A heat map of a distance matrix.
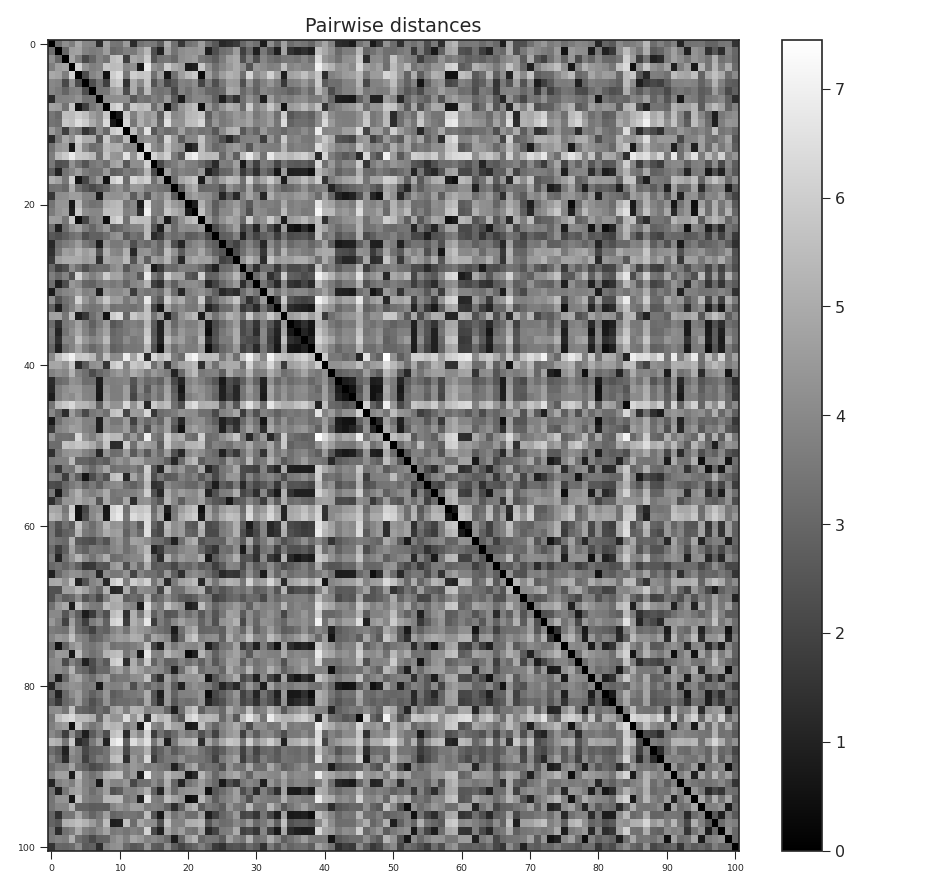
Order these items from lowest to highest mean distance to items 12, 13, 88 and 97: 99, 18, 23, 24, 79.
24, 23, 79, 18, 99
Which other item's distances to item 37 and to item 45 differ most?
84
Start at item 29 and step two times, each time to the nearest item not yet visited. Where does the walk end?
61
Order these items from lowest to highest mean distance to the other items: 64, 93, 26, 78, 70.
93, 64, 78, 26, 70
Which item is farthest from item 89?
39
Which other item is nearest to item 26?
57
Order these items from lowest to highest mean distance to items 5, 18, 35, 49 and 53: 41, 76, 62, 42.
62, 42, 41, 76
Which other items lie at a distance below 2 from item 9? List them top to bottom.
10, 50, 68, 97
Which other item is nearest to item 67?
40
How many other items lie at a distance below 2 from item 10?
4
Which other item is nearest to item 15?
28
